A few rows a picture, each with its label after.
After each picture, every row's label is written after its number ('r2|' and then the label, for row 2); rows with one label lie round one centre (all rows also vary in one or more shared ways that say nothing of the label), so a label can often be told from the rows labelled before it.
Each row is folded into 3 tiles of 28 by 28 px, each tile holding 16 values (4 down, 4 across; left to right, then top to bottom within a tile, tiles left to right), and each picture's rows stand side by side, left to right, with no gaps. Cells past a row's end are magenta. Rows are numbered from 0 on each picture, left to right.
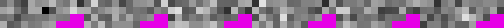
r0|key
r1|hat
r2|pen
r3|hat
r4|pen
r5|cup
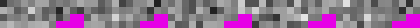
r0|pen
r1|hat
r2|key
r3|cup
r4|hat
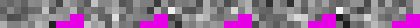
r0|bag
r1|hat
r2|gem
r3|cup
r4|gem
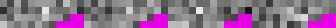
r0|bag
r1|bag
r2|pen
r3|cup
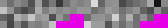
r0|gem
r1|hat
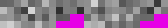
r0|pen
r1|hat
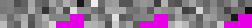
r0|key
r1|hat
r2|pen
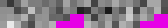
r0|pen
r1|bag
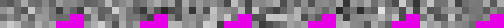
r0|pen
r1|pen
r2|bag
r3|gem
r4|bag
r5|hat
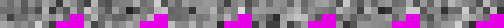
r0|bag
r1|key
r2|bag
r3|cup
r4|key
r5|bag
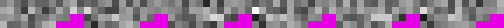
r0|key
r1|gem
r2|cup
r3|gem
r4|cup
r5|gem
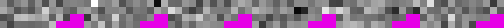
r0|gem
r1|hat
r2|gem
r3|key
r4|pen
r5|hat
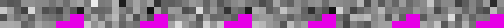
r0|pen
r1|hat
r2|pen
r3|pen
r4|gem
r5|hat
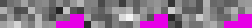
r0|pen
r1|cup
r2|gem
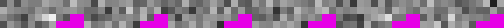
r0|cup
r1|bag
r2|bag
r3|bag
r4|cup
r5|hat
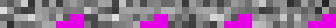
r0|gem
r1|gem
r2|cup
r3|hat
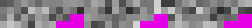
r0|pen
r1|key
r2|pen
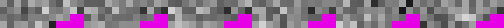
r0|bag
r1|pen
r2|pen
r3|pen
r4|hat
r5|cup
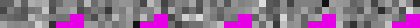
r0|bag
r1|bag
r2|gem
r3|hat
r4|key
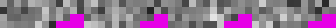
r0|bag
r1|hat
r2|cup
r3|hat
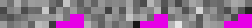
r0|bag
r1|bag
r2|pen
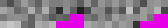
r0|pen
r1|bag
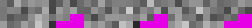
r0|bag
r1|bag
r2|pen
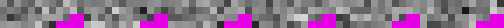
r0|bag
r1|pen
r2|bag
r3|cup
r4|gem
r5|key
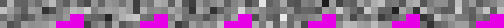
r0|key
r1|cup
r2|key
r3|hat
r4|pen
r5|gem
